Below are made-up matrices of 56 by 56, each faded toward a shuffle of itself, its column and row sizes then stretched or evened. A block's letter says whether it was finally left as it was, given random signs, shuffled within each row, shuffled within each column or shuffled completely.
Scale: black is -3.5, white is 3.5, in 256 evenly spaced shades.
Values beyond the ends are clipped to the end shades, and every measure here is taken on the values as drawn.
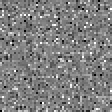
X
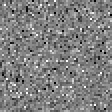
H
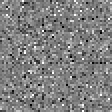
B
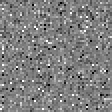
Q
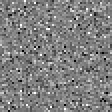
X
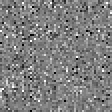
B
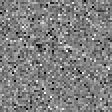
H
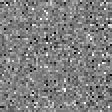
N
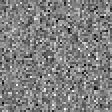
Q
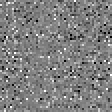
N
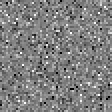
Q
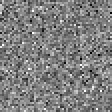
H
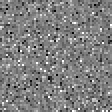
H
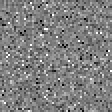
H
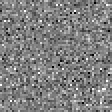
X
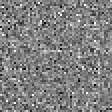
B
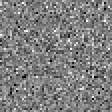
B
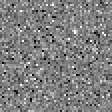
X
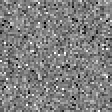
H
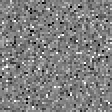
H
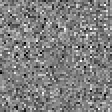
B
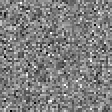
Q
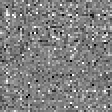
B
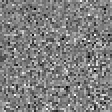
B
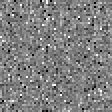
Q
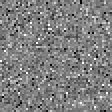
H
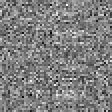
N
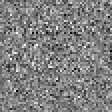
B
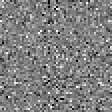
N
